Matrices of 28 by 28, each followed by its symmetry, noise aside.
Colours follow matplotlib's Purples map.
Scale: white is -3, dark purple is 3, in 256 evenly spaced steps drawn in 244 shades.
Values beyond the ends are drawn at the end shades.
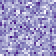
same after a half turn.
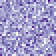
symmetric.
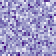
antisymmetric.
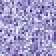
no symmetry.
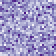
same after a half turn.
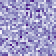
antisymmetric.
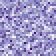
same after a half turn.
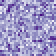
mirrored top to bottom.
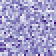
no symmetry.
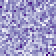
antisymmetric.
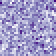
no symmetry.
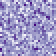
antisymmetric.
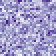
same after a half turn.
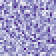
symmetric across the other diagonal.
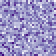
symmetric across the other diagonal.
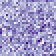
symmetric.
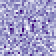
same after a half turn.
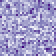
same after a half turn.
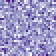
same after a half turn.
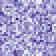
mirrored top to bottom.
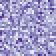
no symmetry.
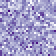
symmetric across the other diagonal.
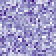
antisymmetric.
